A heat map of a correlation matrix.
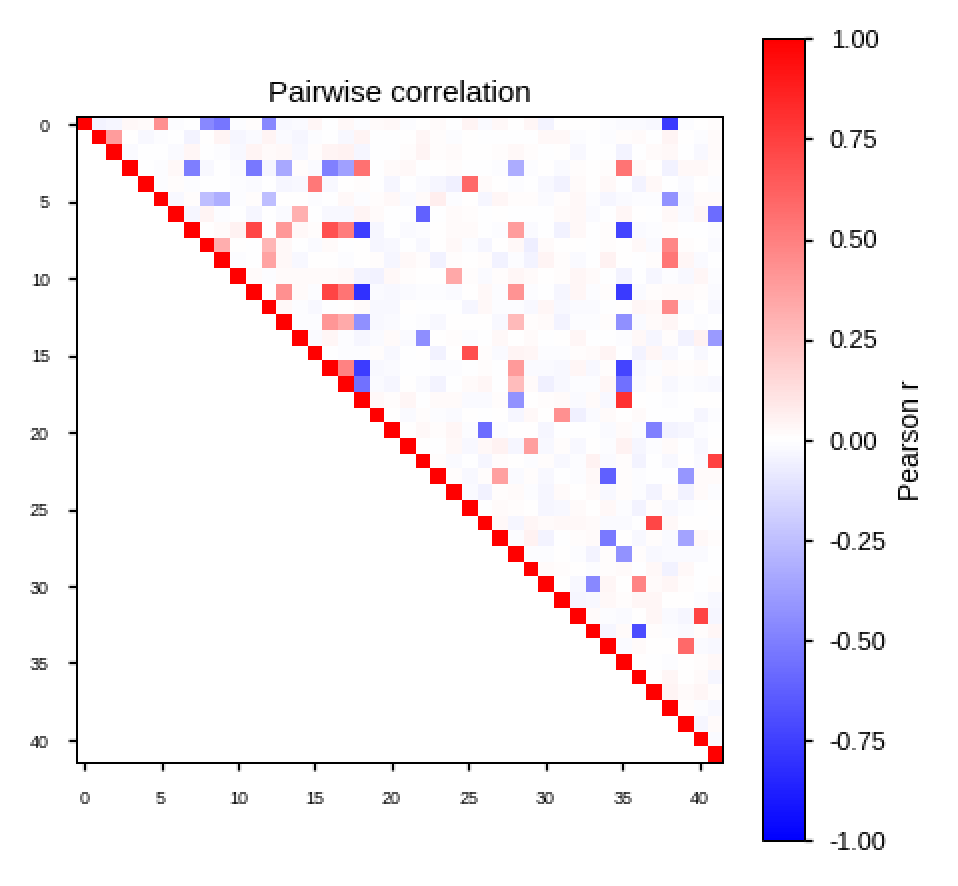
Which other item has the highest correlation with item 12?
38
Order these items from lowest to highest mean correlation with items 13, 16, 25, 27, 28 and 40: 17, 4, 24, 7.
24, 4, 17, 7
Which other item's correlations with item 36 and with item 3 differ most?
33
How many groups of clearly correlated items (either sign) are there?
12
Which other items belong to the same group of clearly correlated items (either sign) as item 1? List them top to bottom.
2
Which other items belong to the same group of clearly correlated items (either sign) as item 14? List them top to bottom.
6, 22, 41
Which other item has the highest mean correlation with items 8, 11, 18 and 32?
40
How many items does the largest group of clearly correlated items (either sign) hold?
9
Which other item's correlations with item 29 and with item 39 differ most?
34
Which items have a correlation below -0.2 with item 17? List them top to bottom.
3, 18, 35
